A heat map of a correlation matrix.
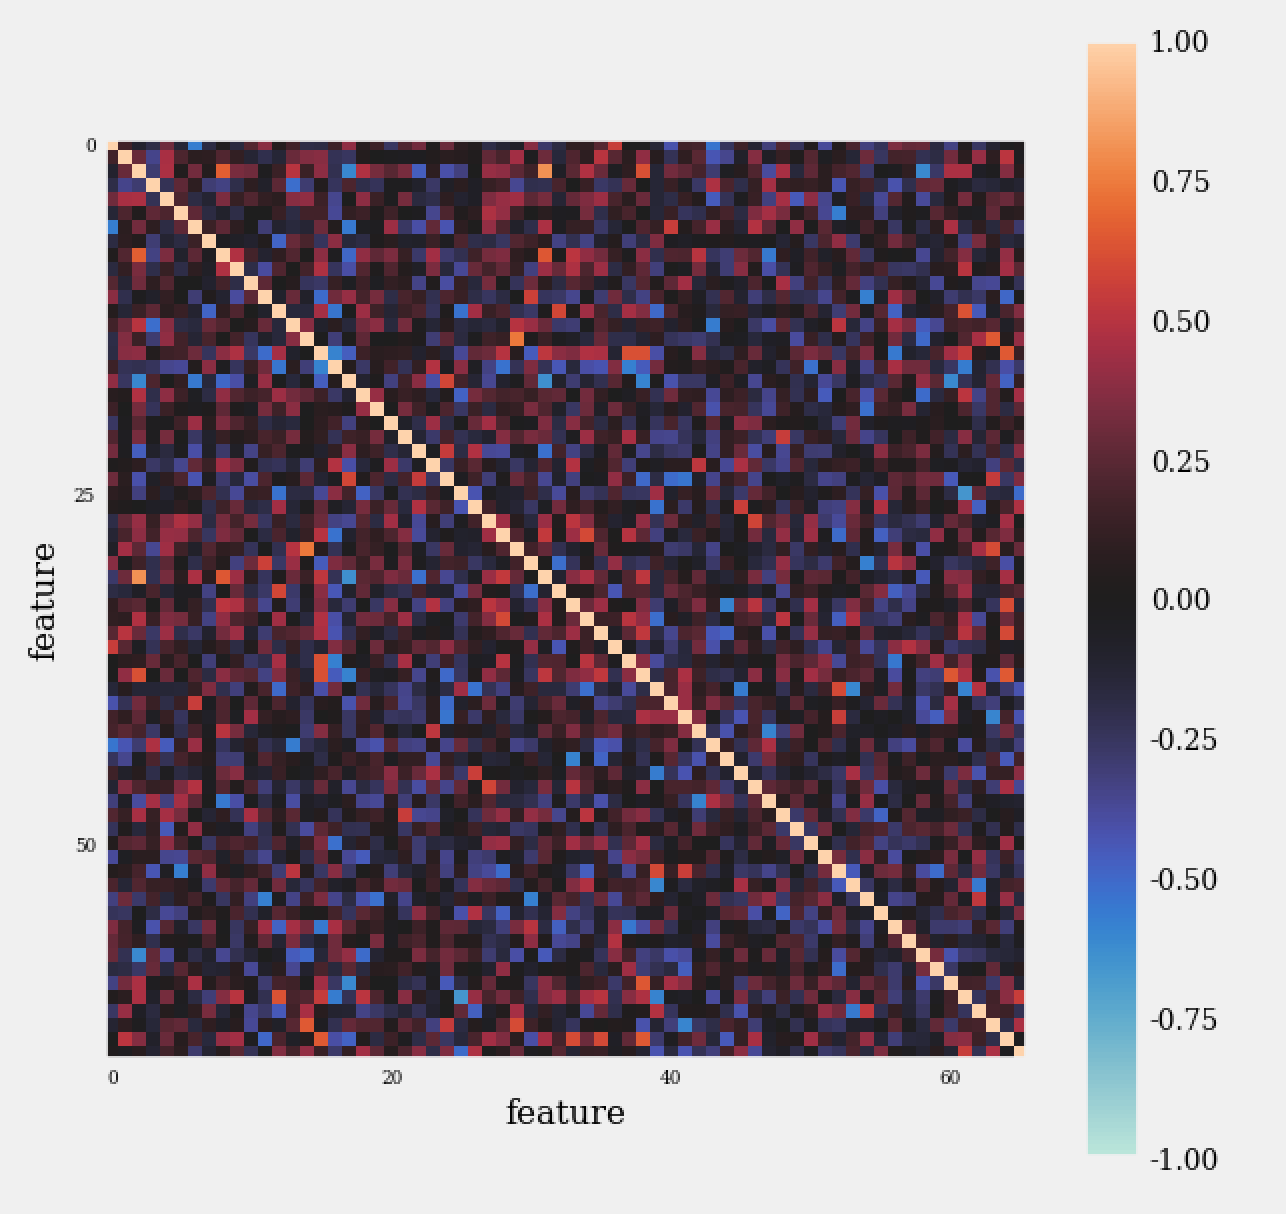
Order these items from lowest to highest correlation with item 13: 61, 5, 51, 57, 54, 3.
3, 54, 5, 51, 61, 57
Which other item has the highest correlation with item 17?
24
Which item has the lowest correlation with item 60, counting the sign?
17
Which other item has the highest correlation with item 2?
31
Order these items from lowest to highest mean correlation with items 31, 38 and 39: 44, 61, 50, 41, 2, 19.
44, 19, 61, 50, 41, 2
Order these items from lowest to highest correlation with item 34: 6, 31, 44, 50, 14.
14, 44, 6, 50, 31
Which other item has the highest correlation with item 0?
36
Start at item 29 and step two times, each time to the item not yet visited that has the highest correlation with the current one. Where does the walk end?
63
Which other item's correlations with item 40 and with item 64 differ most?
35
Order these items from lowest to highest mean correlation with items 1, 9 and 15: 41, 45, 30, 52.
30, 52, 41, 45
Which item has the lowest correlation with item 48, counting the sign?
55
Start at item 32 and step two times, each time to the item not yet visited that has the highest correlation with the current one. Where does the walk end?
61
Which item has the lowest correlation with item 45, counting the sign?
39
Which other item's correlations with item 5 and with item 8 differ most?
47
